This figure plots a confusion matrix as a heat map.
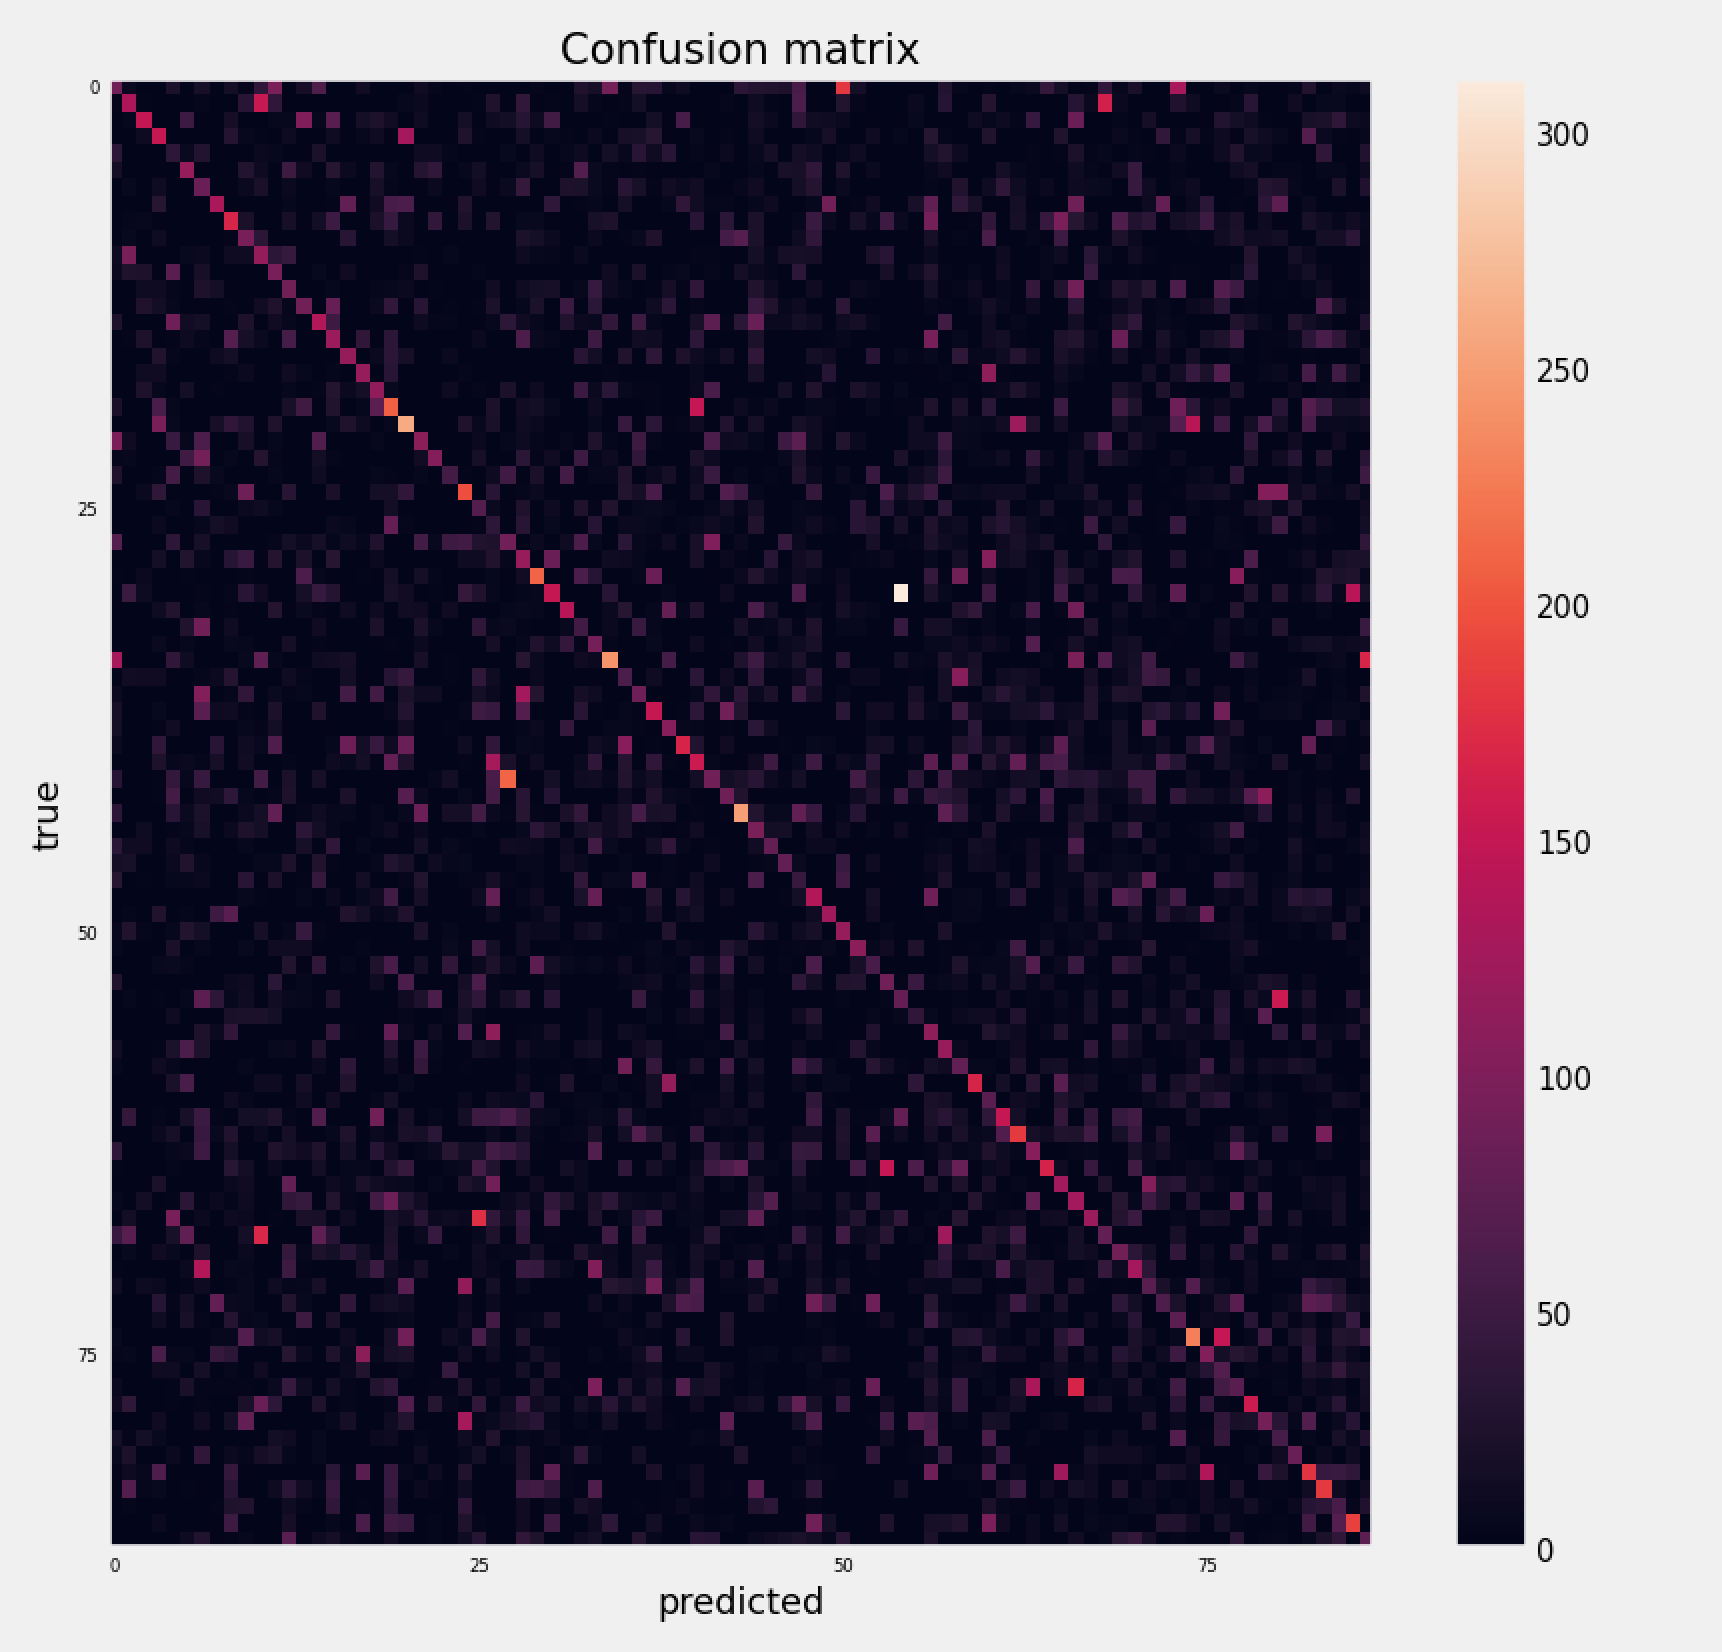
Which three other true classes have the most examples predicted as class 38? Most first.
59, 31, 34
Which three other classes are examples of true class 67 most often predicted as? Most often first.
25, 4, 44
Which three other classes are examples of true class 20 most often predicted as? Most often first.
74, 62, 3
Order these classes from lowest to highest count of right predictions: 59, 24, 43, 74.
59, 24, 74, 43
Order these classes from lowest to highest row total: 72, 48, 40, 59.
59, 48, 72, 40
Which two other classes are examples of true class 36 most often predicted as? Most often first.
28, 6
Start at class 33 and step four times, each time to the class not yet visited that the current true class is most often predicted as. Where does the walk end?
19
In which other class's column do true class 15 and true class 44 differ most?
56
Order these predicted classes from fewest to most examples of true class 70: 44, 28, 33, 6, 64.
64, 28, 44, 33, 6
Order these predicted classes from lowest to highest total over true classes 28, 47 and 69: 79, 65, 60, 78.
79, 65, 78, 60
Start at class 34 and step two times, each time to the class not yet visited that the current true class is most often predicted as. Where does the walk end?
12
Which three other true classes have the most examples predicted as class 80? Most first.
54, 24, 7
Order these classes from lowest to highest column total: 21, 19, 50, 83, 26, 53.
53, 21, 50, 83, 26, 19
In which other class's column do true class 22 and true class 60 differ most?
6
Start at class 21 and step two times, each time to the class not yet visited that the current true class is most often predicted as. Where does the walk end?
50
